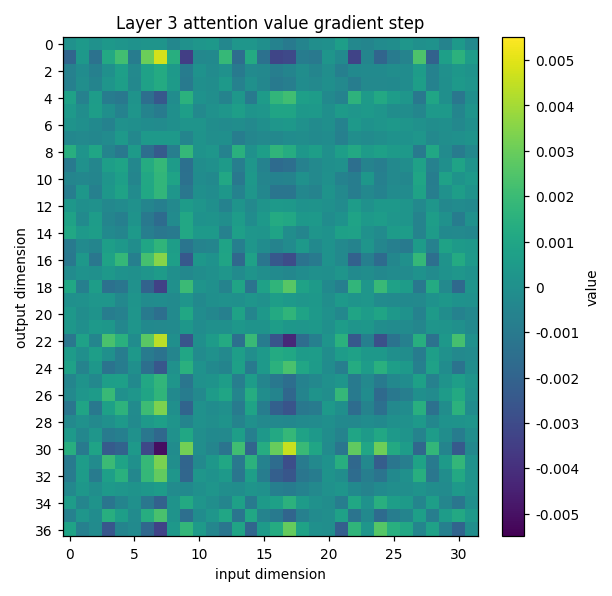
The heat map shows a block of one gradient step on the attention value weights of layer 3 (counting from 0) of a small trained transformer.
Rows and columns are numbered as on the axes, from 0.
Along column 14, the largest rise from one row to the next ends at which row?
31
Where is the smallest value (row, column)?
30, 7
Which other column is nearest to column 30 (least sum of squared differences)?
3
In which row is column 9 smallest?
1
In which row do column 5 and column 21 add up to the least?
36
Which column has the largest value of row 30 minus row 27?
17
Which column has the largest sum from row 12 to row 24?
16
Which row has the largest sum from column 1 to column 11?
22
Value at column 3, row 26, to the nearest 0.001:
0.002
